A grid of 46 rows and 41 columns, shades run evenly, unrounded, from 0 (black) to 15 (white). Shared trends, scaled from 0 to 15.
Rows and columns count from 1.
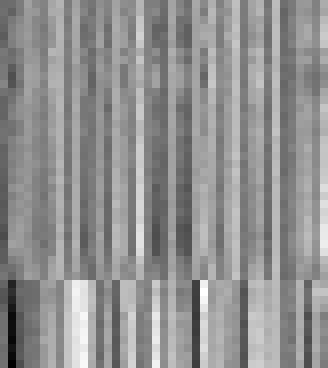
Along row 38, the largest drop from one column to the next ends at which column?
27
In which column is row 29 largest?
41
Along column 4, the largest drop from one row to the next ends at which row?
36
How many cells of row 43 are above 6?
35
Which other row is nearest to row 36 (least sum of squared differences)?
39
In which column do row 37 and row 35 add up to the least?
2
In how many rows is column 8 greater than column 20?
35
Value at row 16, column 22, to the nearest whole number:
10
